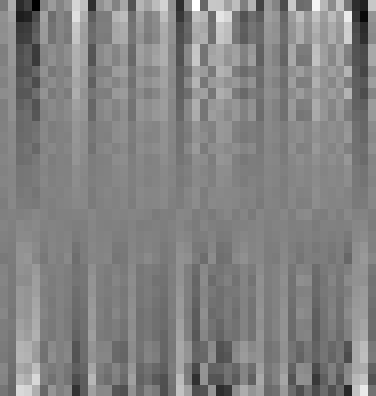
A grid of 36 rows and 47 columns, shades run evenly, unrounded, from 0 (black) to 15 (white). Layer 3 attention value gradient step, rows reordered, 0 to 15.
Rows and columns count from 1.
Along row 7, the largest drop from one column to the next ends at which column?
45
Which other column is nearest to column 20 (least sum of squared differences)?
47
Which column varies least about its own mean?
8
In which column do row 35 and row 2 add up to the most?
44
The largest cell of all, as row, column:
1, 25
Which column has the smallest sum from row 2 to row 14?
46
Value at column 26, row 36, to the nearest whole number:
5
